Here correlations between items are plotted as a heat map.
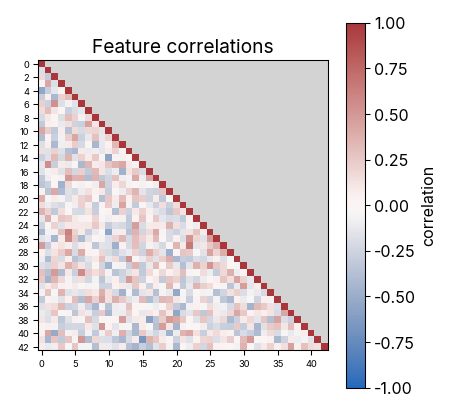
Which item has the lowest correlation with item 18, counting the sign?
3
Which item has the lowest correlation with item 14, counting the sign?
10
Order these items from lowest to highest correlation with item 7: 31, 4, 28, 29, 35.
4, 29, 28, 31, 35
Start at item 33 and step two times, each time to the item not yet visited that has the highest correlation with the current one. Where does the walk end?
25
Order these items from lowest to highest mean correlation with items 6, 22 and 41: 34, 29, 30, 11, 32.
11, 29, 34, 32, 30
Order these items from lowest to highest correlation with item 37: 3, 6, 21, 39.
21, 3, 6, 39
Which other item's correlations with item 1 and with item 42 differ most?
15
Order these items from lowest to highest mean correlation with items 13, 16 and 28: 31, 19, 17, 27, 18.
19, 18, 27, 31, 17
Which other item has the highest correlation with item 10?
0
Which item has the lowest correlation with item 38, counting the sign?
16
